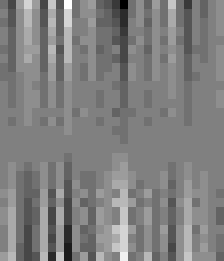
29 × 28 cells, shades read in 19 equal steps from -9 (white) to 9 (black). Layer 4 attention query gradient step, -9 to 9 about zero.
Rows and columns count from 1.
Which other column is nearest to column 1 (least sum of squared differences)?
25
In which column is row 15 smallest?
9
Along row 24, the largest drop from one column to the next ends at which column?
8
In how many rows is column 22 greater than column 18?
11
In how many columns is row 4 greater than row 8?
5
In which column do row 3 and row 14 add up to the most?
16
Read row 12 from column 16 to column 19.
2 0 0 1
